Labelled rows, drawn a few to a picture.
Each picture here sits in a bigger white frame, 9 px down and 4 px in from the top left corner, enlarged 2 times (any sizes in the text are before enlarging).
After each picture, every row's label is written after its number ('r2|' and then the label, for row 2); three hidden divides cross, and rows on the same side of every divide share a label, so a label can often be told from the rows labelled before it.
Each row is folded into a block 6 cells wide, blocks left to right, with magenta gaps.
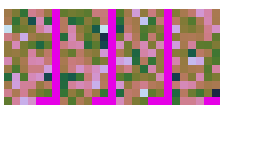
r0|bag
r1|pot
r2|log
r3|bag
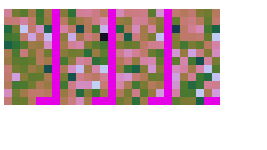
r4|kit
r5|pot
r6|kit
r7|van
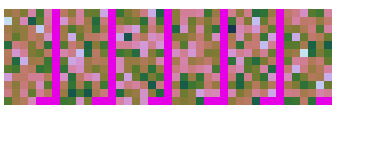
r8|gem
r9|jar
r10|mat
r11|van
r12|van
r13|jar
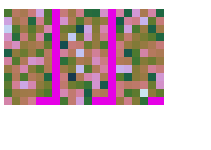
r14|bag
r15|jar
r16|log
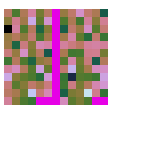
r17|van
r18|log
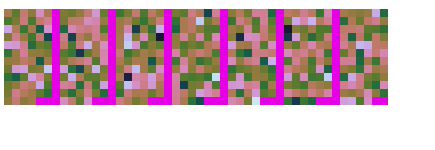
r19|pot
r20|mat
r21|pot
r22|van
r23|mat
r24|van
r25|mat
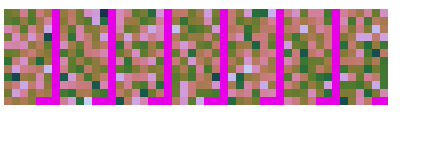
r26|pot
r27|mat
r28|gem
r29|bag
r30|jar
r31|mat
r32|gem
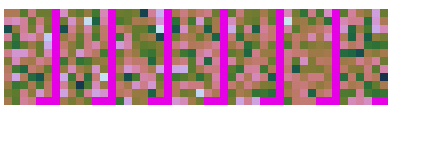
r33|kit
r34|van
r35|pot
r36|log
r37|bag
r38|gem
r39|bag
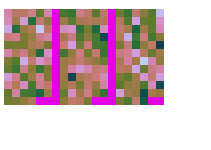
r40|gem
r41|pot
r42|jar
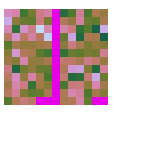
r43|gem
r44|pot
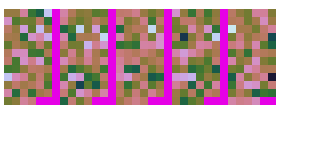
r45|gem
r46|kit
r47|kit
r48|kit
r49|bag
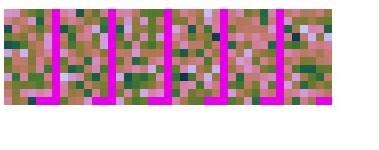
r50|van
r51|kit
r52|van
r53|pot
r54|jar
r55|kit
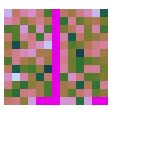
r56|kit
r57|mat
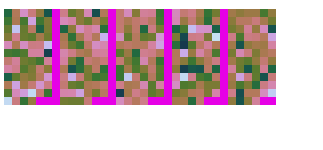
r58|log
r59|kit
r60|mat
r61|kit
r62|kit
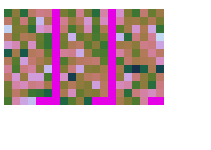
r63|bag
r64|jar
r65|kit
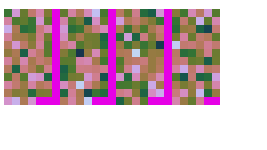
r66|bag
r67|bag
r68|jar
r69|log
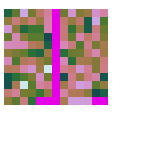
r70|pot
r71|bag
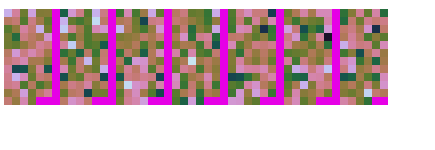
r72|kit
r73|bag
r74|bag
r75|jar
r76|log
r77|pot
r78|log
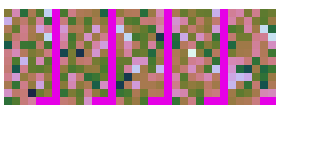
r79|gem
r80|mat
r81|pot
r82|jar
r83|kit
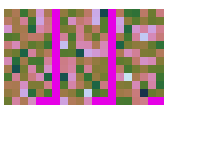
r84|bag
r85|mat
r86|gem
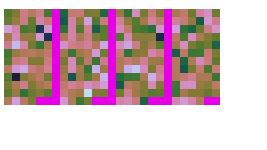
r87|pot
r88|log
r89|pot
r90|bag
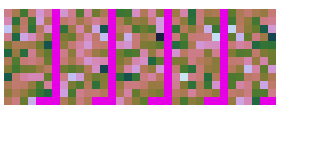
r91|bag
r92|kit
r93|pot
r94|kit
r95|pot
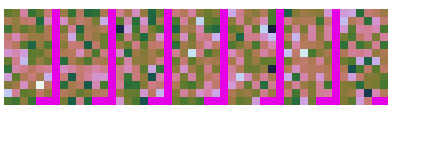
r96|jar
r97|jar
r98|van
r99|van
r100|kit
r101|jar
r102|gem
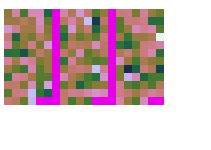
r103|mat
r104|van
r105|kit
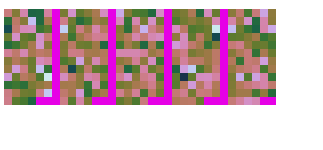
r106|van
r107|gem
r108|gem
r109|pot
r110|bag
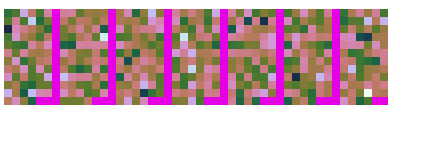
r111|van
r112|kit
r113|bag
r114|jar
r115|van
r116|jar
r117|log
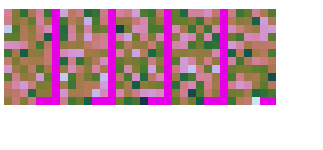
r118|bag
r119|van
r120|van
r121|pot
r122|bag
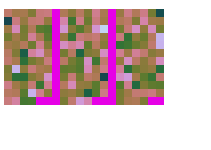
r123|log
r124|bag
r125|kit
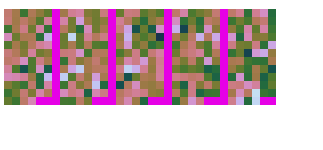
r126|kit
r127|jar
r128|pot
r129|gem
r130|mat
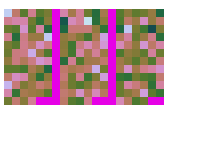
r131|kit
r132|van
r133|log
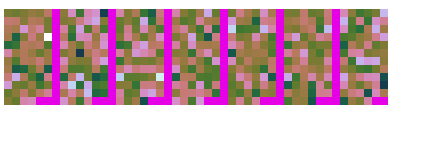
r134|kit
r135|mat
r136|van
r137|mat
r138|bag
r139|jar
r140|gem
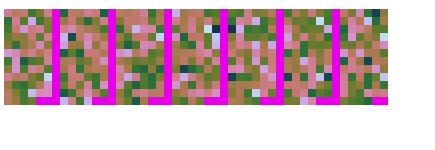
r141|van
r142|mat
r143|kit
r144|kit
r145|log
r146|bag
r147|van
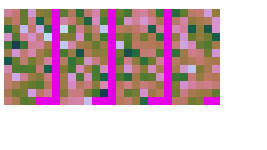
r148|kit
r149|bag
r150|log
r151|pot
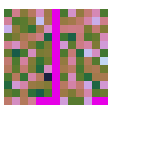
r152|bag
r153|mat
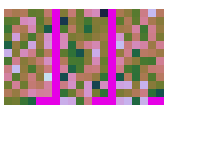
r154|van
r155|mat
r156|mat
